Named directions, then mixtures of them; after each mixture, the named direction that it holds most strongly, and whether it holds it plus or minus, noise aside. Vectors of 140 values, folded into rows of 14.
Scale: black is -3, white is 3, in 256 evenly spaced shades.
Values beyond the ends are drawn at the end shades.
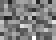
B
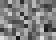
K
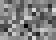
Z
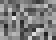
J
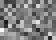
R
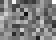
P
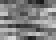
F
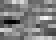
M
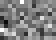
K, minus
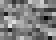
M, minus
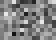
P, plus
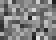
B, minus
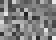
P, plus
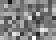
Z, plus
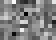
P, plus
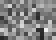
K, minus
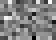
B, minus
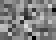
Z, minus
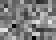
Z, minus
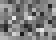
Z, plus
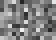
P, plus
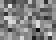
R, plus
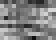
F, plus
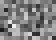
Z, plus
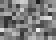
M, plus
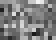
J, minus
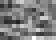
M, plus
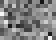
R, minus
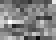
M, minus
